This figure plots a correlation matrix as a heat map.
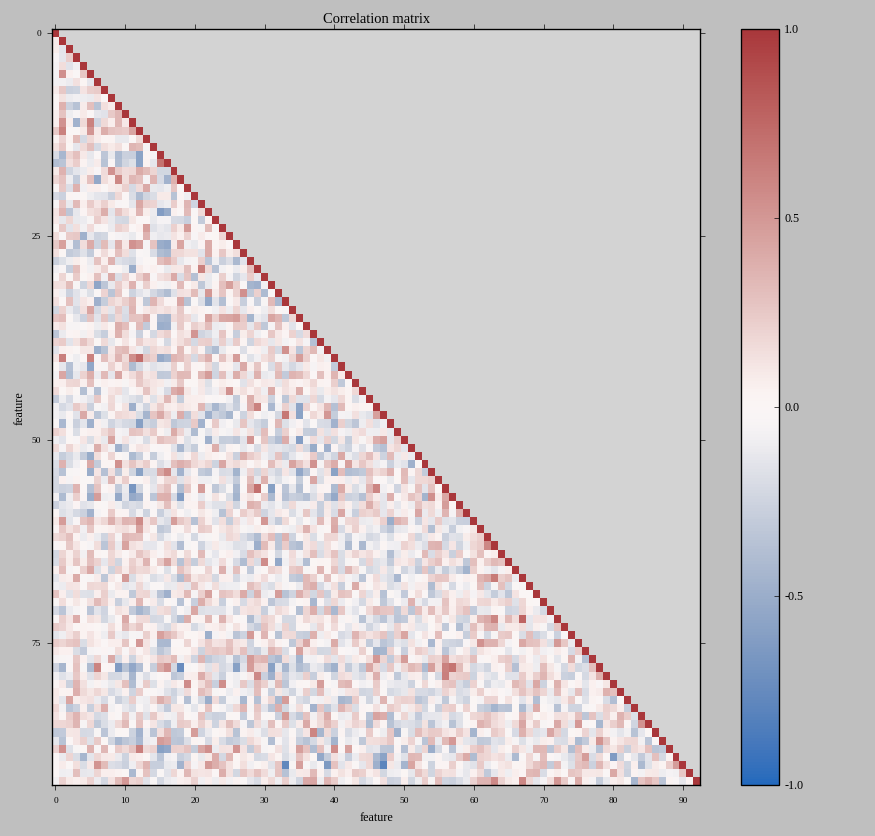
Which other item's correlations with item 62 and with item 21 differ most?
29
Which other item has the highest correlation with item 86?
37
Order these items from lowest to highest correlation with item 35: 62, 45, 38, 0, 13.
45, 62, 38, 0, 13
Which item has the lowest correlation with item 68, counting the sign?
54
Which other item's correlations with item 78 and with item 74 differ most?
18
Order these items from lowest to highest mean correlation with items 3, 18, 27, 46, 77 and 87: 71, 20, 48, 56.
48, 20, 71, 56
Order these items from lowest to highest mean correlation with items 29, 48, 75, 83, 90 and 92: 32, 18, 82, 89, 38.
82, 18, 38, 89, 32
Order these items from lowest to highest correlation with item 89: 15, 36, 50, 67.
15, 50, 67, 36
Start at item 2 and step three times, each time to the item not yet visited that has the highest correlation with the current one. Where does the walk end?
47
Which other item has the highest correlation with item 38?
80
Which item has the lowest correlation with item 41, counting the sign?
5
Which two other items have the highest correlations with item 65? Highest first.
30, 16
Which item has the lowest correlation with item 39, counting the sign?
90
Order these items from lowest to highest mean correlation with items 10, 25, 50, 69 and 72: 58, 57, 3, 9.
58, 57, 9, 3
